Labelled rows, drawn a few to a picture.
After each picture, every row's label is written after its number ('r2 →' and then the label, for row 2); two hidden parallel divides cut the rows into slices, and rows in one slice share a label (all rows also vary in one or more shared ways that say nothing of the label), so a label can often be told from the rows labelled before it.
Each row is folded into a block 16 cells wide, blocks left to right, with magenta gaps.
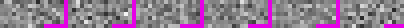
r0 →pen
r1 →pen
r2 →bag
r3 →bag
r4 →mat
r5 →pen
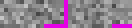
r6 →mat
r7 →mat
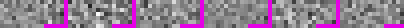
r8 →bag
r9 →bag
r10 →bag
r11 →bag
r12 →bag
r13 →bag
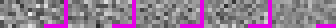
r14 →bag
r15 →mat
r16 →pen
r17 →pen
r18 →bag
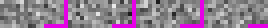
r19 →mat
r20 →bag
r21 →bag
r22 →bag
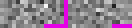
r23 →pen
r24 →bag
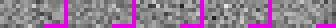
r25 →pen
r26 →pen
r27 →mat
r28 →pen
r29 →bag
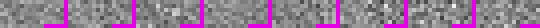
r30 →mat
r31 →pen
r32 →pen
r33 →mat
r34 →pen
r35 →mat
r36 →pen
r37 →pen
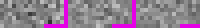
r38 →pen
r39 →mat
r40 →mat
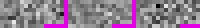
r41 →pen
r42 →mat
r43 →mat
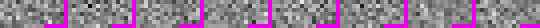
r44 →bag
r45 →pen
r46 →pen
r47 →mat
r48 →bag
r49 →mat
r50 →bag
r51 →bag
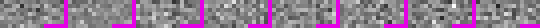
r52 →mat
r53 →pen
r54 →mat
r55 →bag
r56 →pen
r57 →bag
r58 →pen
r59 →bag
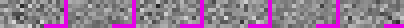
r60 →pen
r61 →mat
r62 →mat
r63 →bag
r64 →mat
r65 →pen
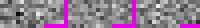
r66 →pen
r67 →mat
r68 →bag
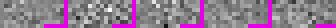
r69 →mat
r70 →pen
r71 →bag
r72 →bag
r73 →mat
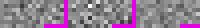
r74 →bag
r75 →bag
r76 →bag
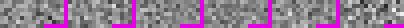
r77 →pen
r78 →bag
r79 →mat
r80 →bag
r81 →bag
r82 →bag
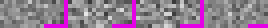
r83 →bag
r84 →bag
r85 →mat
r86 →pen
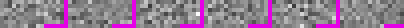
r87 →bag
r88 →pen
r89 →mat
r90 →bag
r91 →pen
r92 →bag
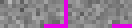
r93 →mat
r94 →mat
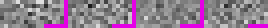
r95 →bag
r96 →pen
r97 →bag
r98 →mat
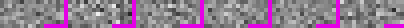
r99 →mat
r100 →bag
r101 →pen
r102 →mat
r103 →pen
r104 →pen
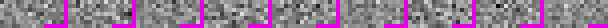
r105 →bag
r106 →bag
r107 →pen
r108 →pen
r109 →bag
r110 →bag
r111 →pen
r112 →mat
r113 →mat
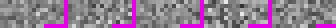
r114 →pen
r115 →bag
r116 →mat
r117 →pen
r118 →pen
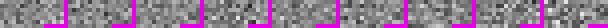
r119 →pen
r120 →mat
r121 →bag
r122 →bag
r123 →bag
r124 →mat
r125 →mat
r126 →mat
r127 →pen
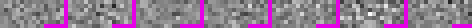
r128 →mat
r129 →bag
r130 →mat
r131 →mat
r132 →mat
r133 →bag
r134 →mat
